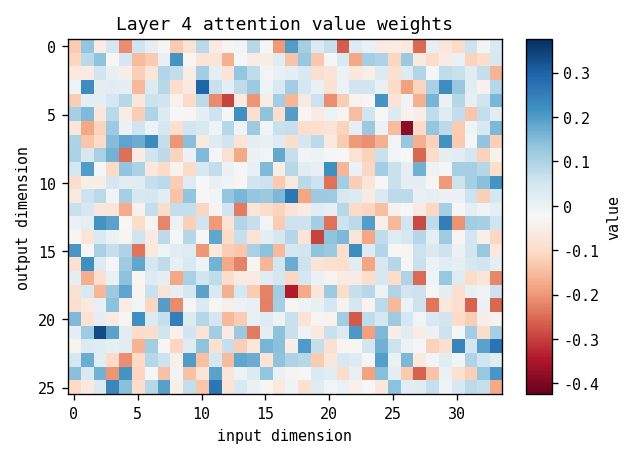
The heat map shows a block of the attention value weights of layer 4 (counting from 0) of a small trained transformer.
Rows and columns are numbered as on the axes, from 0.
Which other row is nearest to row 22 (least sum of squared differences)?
10
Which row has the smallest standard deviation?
2
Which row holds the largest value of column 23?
13
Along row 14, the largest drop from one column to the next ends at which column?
12
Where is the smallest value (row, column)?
6, 26
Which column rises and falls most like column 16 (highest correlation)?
24
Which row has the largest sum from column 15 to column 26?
11
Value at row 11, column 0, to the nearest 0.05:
-0.05
